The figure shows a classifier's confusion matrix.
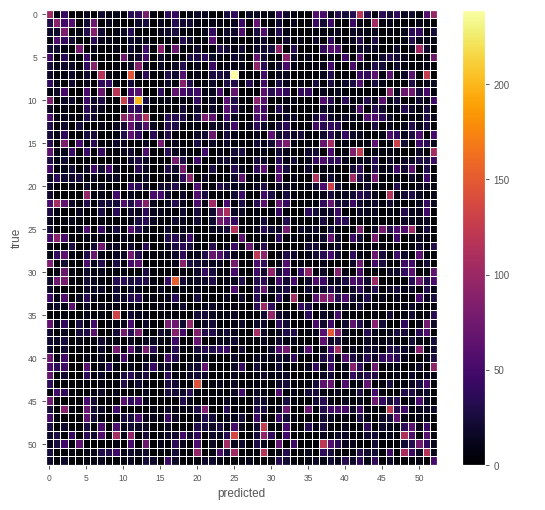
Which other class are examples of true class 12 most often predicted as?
13
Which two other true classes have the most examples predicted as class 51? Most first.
7, 36
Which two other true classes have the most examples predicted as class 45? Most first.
25, 10
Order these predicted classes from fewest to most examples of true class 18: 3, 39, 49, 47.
39, 3, 47, 49
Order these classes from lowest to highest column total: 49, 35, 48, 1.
35, 1, 48, 49
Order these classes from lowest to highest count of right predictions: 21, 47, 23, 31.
21, 31, 47, 23
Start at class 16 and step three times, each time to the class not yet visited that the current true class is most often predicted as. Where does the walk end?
52
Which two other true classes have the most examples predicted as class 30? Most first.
35, 14
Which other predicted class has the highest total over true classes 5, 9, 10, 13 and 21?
12
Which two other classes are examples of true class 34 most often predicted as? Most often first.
29, 3
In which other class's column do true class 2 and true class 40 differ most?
6
